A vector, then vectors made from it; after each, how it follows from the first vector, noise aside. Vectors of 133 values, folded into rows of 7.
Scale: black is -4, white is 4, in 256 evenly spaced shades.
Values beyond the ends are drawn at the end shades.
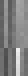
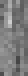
reversed, shrunk.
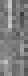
reversed, shrunk.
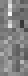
reversed, partly zeroed.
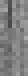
reversed, negated, shrunk.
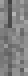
reversed, negated, shrunk.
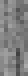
negated, shrunk.
